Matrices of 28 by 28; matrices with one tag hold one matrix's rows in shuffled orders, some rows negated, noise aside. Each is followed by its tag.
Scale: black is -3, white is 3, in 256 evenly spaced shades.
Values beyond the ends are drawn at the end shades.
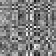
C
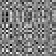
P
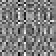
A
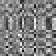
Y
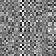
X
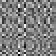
A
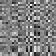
C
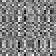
A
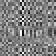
X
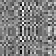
X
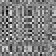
P
